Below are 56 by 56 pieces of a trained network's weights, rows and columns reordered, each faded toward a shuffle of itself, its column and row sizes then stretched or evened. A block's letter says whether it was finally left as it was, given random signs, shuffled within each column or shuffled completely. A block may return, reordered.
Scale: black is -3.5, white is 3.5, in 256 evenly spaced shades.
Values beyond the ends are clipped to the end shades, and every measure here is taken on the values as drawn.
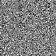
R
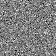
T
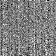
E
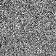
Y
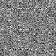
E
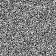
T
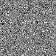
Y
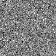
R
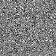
Y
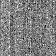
R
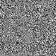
Y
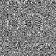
E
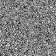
Y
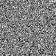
Y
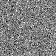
T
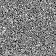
T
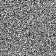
Y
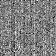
E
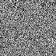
Y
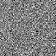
E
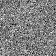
T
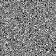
E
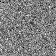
T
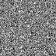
Y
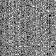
E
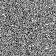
T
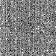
E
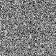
Y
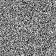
T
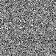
R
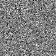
Y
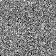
R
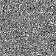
Y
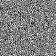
E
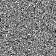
T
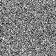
T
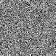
Y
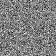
T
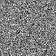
Y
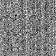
E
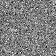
T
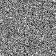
R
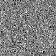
E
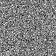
T
